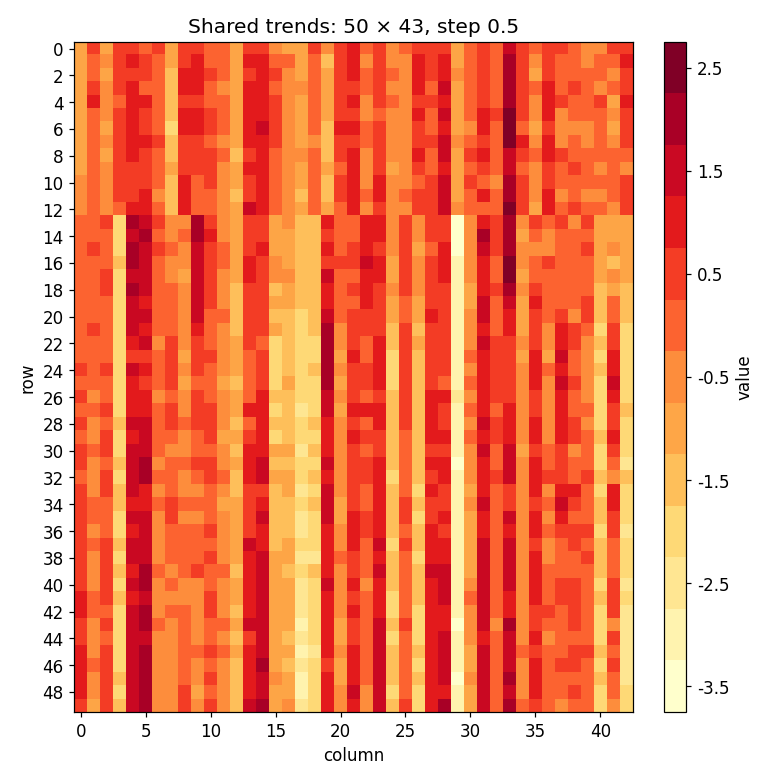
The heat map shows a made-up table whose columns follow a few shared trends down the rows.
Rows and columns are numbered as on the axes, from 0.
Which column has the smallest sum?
29
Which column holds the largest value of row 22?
19
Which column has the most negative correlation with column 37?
33
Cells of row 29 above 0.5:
12
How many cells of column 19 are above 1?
14
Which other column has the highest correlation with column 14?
28
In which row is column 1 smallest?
49
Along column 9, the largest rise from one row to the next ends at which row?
13
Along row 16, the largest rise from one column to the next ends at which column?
4
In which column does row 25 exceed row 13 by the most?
41
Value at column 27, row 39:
1.5
